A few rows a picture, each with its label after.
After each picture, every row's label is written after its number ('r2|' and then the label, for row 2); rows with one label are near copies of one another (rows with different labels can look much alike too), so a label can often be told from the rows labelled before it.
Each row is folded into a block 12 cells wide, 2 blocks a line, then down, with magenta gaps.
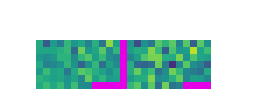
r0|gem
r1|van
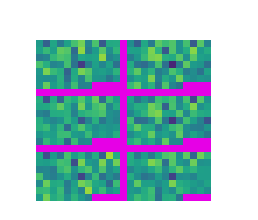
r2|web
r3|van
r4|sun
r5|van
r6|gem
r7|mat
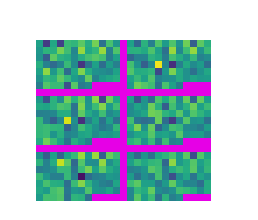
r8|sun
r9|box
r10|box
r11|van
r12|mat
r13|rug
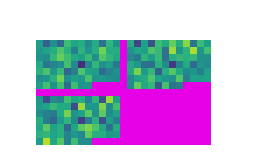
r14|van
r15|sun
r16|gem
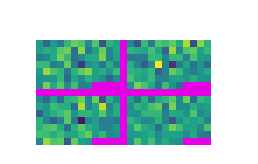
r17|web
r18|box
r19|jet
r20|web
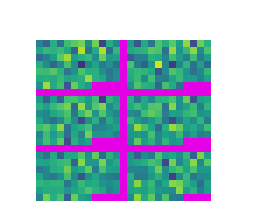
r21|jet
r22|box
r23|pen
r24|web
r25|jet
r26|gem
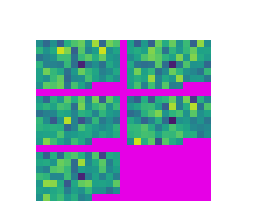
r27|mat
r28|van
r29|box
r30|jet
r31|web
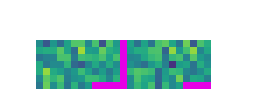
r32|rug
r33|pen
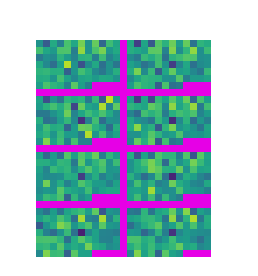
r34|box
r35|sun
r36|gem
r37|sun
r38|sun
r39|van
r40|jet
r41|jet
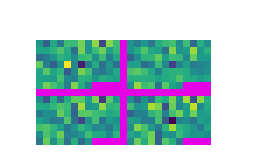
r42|box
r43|jet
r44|rug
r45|mat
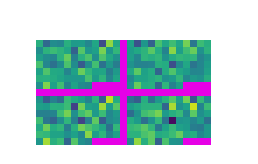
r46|gem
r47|sun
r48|gem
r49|jet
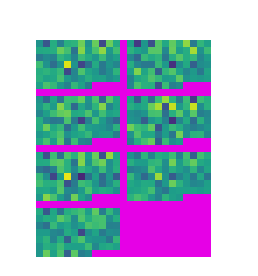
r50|box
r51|sun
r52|van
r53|pen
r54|box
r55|box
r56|sun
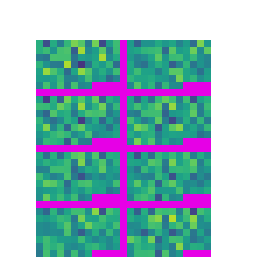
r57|web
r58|gem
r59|sun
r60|web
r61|web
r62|sun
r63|rug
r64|pen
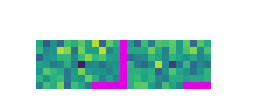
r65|mat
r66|box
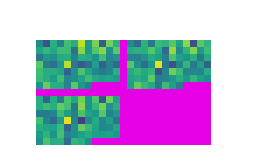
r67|box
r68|box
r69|box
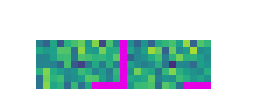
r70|rug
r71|mat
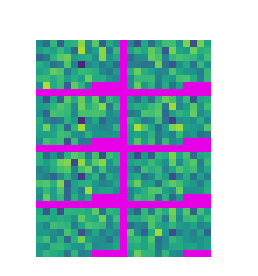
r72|jet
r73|rug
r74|sun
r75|web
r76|pen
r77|sun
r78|sun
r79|box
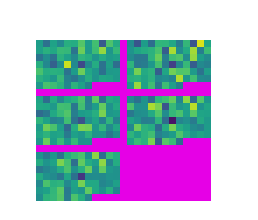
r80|box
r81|gem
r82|web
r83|mat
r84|mat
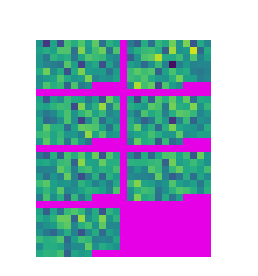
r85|sun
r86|jet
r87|gem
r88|sun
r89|rug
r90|rug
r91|pen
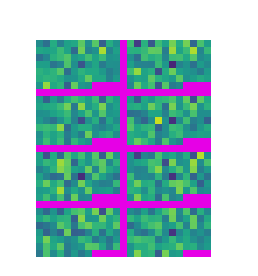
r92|jet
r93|sun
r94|pen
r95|box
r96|van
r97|gem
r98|rug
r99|jet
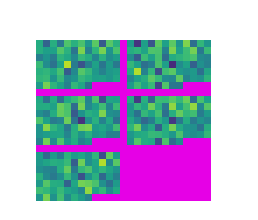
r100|box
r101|sun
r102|web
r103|sun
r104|gem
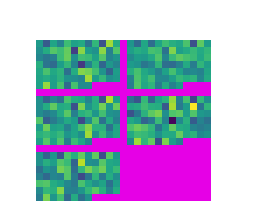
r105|gem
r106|rug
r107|gem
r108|jet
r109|rug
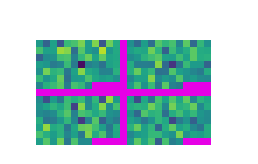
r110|mat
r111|van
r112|gem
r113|sun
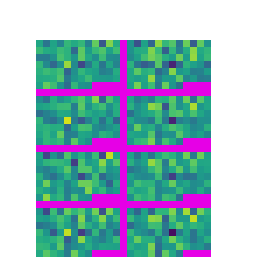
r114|box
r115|van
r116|box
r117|mat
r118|gem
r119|mat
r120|box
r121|mat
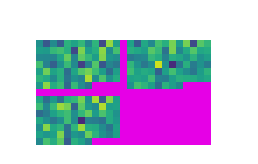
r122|gem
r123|box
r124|mat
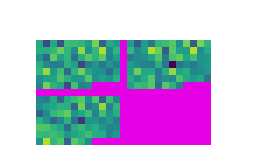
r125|sun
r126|mat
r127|jet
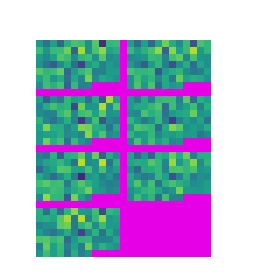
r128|pen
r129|pen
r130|gem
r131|web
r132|jet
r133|sun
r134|pen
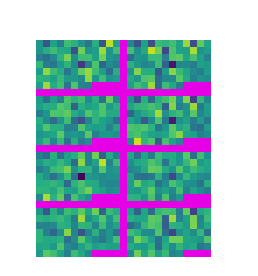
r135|gem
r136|mat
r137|van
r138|jet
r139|jet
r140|van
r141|box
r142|web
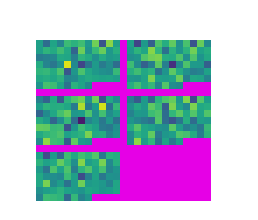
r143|box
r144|van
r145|jet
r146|rug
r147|sun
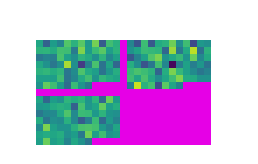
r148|box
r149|jet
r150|gem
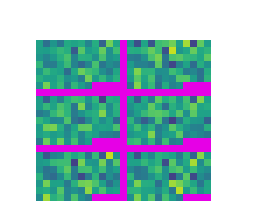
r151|gem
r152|rug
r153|web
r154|van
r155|gem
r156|gem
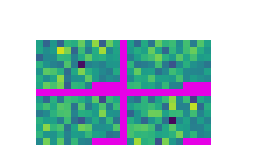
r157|mat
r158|van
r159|web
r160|jet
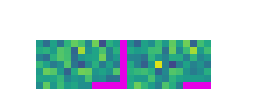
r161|web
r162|box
